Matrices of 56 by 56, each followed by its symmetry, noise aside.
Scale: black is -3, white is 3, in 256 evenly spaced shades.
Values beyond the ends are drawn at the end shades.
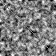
symmetric.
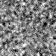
antisymmetric.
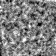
antisymmetric.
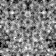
mirrored left to right.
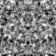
mirrored left to right.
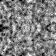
mirrored top to bottom.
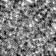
symmetric across the other diagonal.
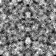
mirrored left to right.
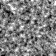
antisymmetric.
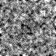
symmetric across the other diagonal.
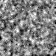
no symmetry.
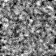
no symmetry.
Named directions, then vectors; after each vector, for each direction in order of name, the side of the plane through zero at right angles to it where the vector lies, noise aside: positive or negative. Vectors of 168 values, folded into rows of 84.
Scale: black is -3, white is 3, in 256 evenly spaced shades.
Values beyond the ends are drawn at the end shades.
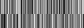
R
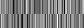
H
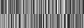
negative, negative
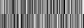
positive, positive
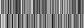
positive, negative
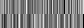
positive, positive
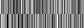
positive, negative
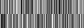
negative, positive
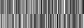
negative, negative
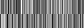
positive, negative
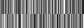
negative, negative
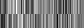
negative, positive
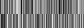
negative, positive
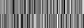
positive, positive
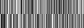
negative, positive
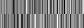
positive, positive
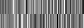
negative, negative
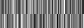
negative, negative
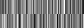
negative, negative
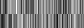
negative, positive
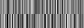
positive, negative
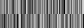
positive, positive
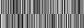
positive, negative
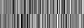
positive, positive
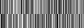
negative, positive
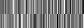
negative, negative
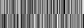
positive, positive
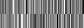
negative, negative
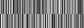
positive, negative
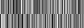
positive, negative
